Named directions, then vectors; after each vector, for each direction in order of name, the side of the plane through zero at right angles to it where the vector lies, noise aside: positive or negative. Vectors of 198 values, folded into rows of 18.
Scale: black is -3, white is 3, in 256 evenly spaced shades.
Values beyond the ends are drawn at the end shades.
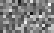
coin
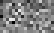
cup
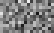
negative, negative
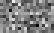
negative, positive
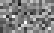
positive, negative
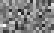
negative, negative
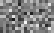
positive, negative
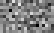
negative, positive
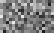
negative, negative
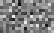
positive, negative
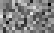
negative, negative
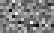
negative, positive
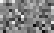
negative, negative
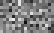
negative, positive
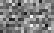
positive, negative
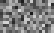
positive, positive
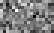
negative, negative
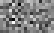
positive, negative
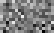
negative, negative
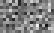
positive, negative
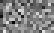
positive, positive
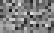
negative, positive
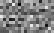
positive, negative
